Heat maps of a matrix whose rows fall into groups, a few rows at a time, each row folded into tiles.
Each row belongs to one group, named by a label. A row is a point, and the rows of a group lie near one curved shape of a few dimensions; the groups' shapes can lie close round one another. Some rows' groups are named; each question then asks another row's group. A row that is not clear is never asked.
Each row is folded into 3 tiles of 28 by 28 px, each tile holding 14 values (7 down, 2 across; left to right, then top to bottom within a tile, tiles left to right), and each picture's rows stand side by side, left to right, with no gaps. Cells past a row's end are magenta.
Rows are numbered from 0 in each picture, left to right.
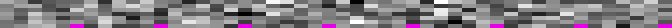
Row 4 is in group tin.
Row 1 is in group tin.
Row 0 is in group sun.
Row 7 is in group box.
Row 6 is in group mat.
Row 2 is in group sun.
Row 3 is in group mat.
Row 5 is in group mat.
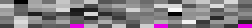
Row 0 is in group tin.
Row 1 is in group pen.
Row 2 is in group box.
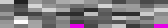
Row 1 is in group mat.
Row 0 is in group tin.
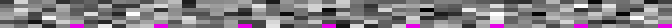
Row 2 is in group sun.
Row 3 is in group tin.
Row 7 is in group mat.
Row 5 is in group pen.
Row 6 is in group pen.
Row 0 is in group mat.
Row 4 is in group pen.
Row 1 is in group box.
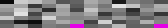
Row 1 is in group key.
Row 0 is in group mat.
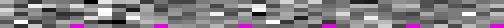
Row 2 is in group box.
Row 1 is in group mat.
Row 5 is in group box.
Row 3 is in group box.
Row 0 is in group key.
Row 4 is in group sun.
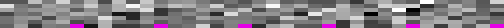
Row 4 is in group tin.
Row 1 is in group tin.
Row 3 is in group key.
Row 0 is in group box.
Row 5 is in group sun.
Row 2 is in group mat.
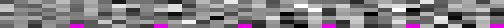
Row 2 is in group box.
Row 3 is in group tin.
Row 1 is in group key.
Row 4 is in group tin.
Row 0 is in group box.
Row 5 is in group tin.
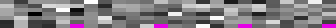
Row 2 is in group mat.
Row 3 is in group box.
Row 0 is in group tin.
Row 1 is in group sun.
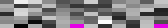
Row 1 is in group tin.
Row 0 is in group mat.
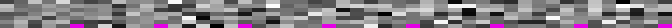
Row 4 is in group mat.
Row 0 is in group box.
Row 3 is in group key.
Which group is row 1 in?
box
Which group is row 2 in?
tin
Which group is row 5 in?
key
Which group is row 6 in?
mat
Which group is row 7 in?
key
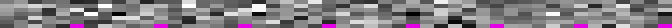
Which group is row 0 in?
key
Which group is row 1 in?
mat
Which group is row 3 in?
box
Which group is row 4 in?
sun
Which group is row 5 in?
mat
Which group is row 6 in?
box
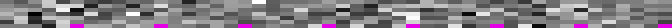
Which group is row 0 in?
tin
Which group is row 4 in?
pen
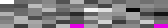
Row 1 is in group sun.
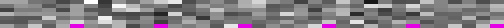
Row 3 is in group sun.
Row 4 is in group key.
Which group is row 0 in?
key
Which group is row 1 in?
tin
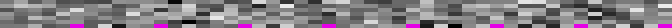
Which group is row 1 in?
box
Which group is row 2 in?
mat
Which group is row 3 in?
sun
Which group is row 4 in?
sun
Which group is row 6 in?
mat
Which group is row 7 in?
pen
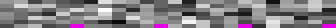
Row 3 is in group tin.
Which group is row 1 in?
mat
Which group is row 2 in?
tin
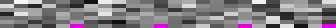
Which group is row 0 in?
mat
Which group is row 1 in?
mat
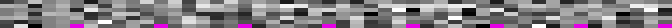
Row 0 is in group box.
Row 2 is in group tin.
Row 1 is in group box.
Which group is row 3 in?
key
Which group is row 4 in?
tin
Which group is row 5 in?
key
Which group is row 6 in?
mat
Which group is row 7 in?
tin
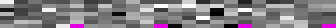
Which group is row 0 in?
pen
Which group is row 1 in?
pen
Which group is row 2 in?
key
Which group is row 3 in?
sun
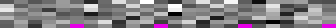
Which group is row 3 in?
mat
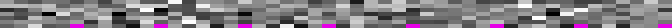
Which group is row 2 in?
tin
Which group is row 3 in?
mat
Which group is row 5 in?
key
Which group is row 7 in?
box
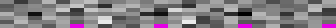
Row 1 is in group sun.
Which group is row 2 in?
sun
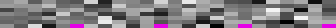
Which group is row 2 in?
mat
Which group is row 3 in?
mat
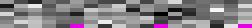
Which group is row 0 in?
sun
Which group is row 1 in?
sun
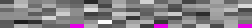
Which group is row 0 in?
mat
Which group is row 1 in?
box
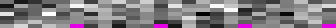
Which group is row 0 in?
box
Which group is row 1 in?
box
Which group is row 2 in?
tin
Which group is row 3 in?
pen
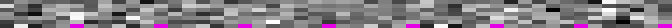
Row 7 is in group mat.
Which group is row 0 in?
pen
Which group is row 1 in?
mat
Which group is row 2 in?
mat
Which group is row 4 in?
key
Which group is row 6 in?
sun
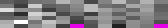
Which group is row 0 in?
box
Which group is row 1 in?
box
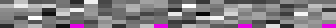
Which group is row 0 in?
key
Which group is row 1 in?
sun
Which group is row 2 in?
mat
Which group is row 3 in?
box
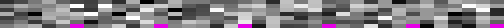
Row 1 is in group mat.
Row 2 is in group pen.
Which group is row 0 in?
pen
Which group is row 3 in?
tin
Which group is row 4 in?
mat
